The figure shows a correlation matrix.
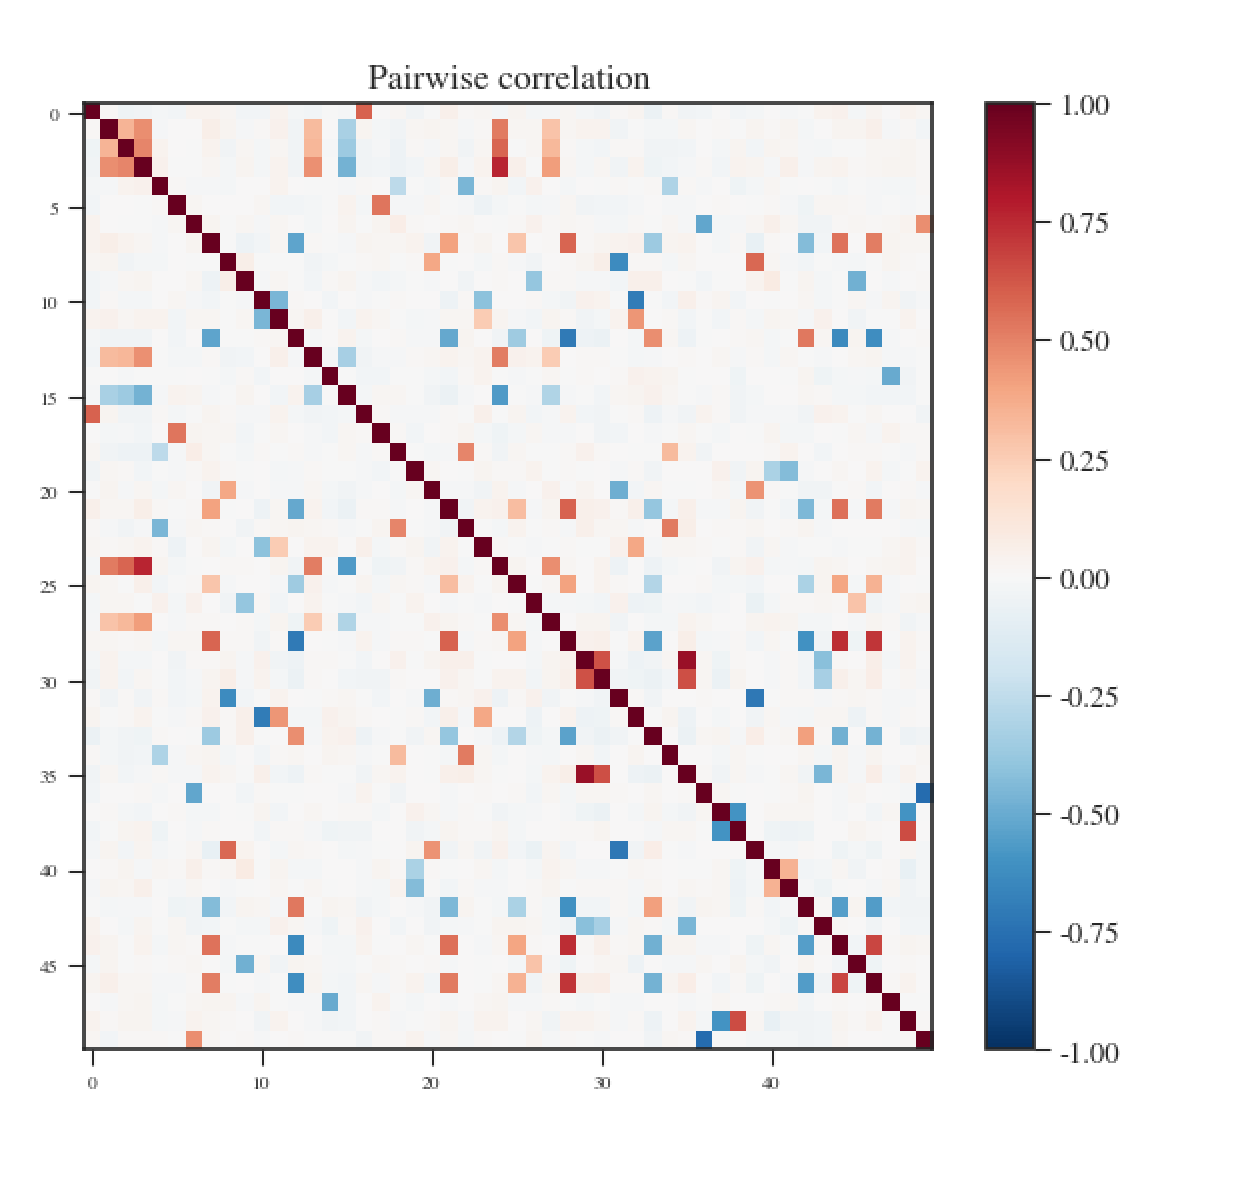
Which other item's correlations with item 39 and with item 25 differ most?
31
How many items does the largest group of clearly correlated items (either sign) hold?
9
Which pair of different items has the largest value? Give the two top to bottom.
29, 35
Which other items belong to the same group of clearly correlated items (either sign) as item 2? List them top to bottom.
1, 3, 13, 15, 24, 27
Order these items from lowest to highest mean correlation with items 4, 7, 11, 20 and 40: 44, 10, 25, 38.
10, 38, 25, 44
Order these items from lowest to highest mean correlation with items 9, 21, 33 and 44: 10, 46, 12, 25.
12, 10, 25, 46
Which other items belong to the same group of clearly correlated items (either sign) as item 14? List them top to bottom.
47
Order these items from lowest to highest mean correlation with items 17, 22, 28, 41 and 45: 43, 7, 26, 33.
33, 43, 26, 7
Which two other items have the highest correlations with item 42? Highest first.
12, 33
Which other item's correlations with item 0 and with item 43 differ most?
16
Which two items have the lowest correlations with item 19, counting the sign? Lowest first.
41, 40
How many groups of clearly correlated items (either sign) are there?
13
